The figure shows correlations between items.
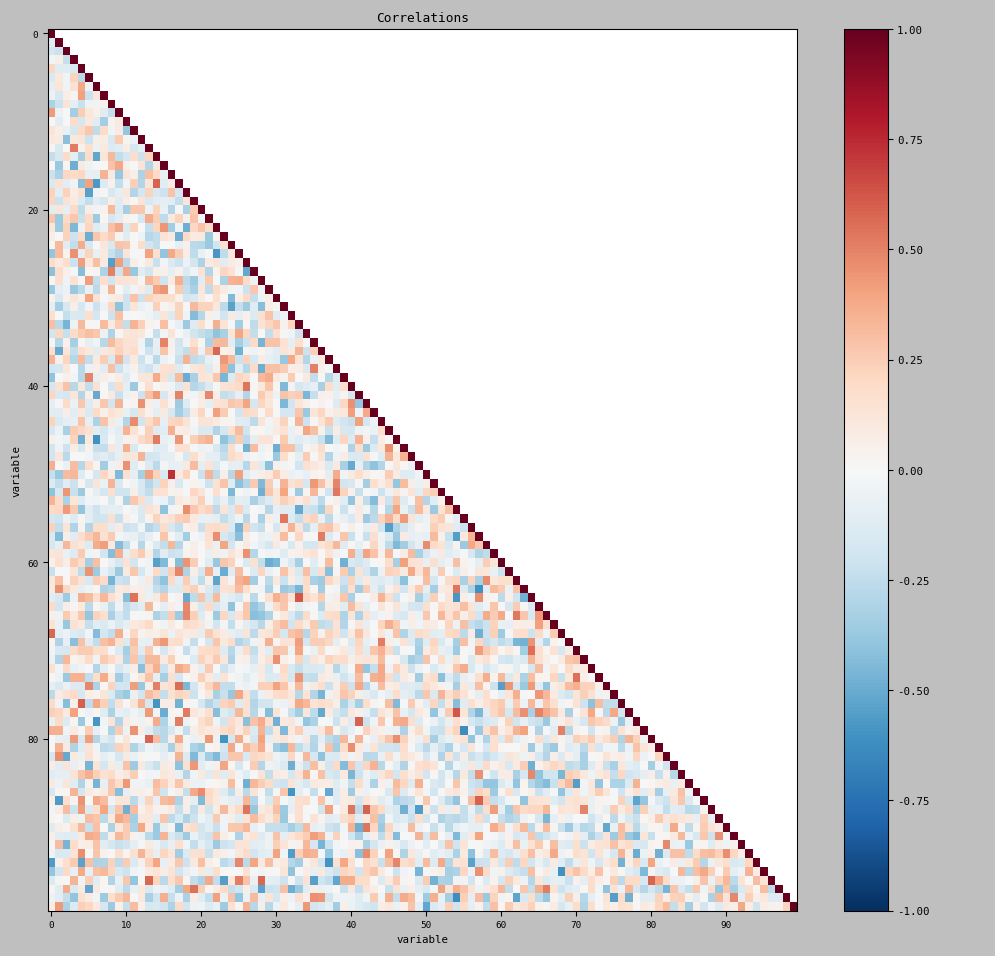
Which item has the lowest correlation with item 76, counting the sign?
14
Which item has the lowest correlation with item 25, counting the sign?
22
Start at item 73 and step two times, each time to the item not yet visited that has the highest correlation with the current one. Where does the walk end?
64
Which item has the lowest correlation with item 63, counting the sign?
57
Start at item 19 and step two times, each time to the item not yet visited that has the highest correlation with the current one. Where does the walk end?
66
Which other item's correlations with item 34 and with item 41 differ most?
78
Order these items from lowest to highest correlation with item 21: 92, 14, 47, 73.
92, 47, 73, 14
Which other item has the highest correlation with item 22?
36
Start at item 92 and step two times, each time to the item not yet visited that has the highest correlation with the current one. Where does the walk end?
1
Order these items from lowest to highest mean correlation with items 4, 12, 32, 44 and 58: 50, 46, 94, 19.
94, 46, 19, 50
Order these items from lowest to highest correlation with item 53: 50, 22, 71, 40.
40, 50, 22, 71
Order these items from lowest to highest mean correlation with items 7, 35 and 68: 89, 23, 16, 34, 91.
34, 89, 91, 16, 23
